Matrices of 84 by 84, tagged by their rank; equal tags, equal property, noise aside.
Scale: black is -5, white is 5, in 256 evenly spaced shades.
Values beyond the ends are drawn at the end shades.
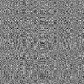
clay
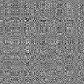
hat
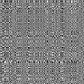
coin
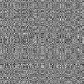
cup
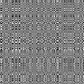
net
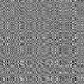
coin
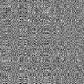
clay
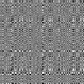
net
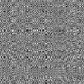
clay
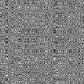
clay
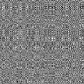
hat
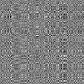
coin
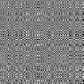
net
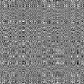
cup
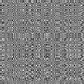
coin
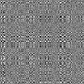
net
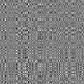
net
